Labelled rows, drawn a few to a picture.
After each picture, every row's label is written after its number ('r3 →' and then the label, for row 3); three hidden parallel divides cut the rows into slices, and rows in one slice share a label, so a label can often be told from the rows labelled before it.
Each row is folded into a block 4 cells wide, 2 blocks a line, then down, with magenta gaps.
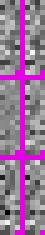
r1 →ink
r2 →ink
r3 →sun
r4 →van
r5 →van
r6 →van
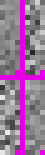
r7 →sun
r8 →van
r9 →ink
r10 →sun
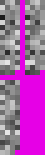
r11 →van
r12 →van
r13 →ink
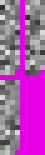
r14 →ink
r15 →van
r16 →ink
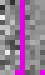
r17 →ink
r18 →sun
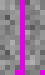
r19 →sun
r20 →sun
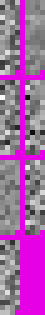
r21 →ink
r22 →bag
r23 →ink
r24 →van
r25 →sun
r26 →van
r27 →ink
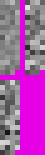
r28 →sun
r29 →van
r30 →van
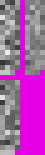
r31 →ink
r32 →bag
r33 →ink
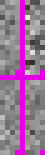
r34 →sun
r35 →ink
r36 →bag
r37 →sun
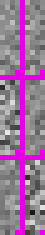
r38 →bag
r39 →bag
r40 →ink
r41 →bag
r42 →sun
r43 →van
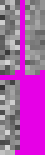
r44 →van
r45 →bag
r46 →ink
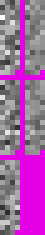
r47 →ink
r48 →sun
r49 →ink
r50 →bag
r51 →van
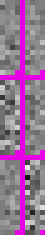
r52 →bag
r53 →bag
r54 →van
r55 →sun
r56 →sun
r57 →van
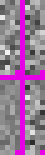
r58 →ink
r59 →van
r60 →bag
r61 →ink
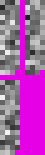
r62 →ink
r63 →van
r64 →ink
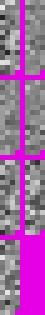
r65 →van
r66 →bag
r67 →bag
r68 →sun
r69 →van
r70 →ink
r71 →ink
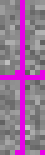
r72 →sun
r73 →sun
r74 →sun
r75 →bag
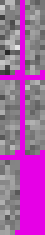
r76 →van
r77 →bag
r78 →sun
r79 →sun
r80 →bag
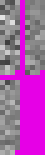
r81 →ink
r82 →sun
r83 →bag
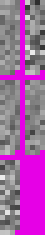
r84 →sun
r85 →ink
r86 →bag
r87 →sun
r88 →ink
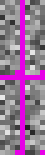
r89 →van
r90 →ink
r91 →ink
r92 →van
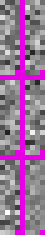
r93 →ink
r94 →van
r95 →van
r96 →ink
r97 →ink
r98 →bag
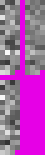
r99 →ink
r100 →bag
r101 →ink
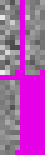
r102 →ink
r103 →bag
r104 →sun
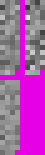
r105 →bag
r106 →ink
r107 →sun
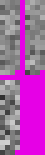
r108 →bag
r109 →sun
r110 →van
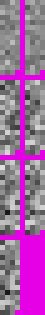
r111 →sun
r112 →bag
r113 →ink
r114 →van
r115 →van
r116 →van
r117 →van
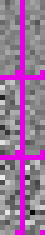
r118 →bag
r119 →sun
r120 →van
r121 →bag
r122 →ink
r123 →van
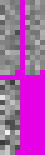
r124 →bag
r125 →sun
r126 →ink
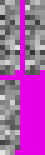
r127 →van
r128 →van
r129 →ink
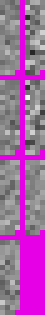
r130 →bag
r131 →van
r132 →bag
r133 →ink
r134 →sun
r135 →sun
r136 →sun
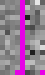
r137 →sun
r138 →van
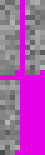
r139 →bag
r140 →sun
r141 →sun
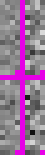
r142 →bag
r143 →van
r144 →sun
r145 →van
